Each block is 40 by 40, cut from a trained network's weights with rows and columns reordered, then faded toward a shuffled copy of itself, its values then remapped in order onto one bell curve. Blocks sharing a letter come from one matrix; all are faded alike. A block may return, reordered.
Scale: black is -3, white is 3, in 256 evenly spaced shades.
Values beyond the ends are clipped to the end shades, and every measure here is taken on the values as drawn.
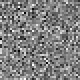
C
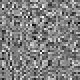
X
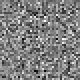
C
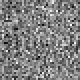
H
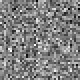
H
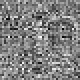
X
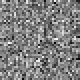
H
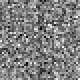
H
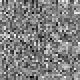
H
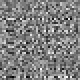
X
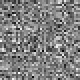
X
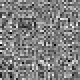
X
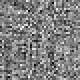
H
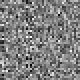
C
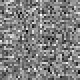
H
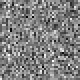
H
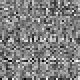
X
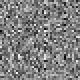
C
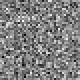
H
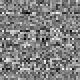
X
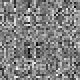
X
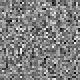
C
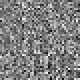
C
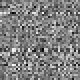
X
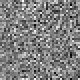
C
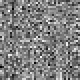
H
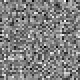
H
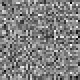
X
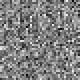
H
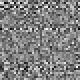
X
